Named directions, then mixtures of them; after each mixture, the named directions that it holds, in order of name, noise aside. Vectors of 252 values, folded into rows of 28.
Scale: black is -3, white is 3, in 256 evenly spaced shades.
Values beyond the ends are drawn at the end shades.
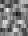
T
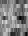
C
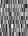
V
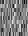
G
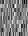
G.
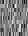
G.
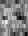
C, T.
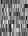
T, V.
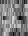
C, G.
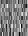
G, V.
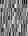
G.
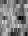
C.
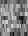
C, V.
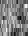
C, V.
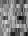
C.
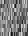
C, G.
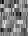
G, T.
